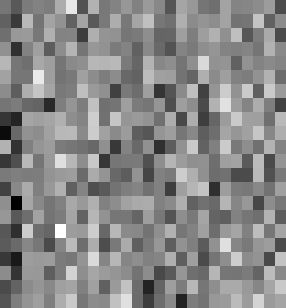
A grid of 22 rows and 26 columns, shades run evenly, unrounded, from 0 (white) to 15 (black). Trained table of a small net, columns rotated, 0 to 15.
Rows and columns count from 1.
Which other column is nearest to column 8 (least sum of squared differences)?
23
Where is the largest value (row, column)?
15, 2
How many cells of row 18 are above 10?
3
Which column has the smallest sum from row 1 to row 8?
21
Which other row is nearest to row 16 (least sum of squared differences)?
4
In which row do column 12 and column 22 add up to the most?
13
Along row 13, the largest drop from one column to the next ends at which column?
24
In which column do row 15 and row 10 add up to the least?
9
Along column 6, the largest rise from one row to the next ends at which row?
18
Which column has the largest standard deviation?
1
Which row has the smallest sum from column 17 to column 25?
7
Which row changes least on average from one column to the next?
5
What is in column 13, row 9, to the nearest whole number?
6
